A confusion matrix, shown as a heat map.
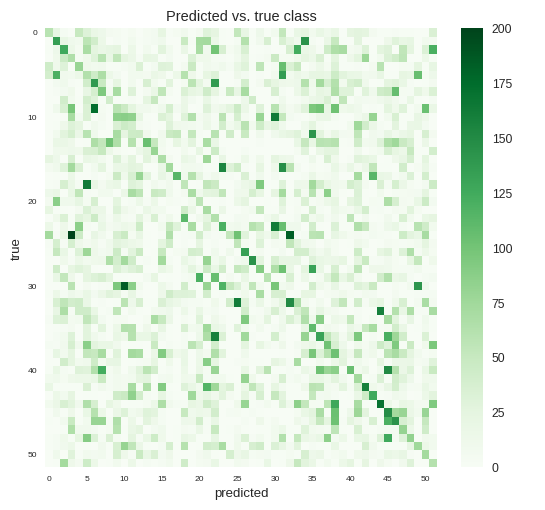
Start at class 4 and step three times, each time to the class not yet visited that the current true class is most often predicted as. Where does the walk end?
35
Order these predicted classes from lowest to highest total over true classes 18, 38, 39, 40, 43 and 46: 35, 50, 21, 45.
50, 21, 35, 45
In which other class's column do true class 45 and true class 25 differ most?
38
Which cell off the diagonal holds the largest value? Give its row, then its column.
24, 3
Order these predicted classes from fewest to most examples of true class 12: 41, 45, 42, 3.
42, 45, 3, 41
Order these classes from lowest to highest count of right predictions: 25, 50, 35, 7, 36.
25, 50, 7, 35, 36
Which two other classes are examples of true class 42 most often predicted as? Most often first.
21, 15
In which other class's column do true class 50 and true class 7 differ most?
46
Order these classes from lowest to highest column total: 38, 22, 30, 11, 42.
42, 30, 11, 22, 38
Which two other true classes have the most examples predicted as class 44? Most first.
33, 4
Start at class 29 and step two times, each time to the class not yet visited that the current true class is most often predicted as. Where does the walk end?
1
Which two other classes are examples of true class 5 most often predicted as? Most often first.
31, 1
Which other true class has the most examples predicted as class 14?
34
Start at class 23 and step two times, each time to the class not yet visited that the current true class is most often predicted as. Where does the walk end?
10
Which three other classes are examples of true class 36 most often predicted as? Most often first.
22, 45, 41
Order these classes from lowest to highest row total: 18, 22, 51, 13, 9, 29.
51, 22, 29, 18, 13, 9
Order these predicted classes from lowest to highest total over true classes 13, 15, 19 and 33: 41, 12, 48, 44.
12, 41, 48, 44
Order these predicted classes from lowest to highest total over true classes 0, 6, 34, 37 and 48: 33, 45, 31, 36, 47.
47, 33, 31, 36, 45
